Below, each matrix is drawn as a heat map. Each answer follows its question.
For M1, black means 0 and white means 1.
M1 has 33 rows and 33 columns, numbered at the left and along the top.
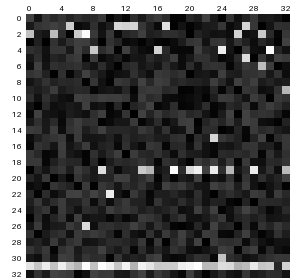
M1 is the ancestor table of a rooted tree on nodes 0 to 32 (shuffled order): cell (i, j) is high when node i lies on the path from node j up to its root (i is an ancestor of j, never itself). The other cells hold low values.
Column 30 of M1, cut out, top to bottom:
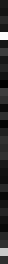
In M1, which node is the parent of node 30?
4
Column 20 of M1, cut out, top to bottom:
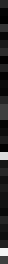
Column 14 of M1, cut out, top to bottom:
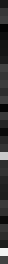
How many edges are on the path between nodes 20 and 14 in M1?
2
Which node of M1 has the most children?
19
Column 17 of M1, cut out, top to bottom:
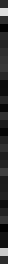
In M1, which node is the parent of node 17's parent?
31
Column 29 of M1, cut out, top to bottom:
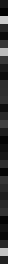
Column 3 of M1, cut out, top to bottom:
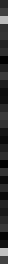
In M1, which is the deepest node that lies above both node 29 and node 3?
2
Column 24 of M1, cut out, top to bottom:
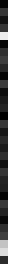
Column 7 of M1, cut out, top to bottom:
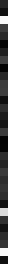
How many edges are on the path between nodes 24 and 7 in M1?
6
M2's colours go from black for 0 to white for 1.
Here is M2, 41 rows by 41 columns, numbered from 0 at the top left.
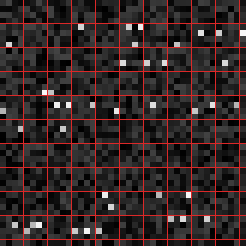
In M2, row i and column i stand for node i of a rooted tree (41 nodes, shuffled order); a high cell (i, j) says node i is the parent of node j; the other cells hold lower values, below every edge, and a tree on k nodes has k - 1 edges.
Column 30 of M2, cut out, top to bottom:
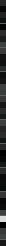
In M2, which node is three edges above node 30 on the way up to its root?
37
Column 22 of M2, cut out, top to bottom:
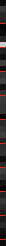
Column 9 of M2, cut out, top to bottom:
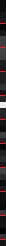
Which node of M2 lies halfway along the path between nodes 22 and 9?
15
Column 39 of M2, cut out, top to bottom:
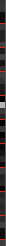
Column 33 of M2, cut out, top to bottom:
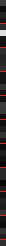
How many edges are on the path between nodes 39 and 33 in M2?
7
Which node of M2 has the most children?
17
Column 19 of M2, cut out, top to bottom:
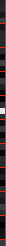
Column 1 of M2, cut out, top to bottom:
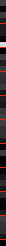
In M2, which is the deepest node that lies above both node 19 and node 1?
18
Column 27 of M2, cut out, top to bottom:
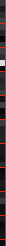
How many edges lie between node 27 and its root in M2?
4
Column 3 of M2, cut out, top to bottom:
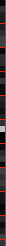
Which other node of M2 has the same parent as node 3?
10
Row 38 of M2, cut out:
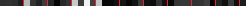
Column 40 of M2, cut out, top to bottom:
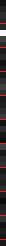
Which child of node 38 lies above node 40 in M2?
4
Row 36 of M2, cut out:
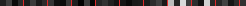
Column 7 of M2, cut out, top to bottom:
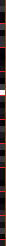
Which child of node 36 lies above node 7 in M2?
34
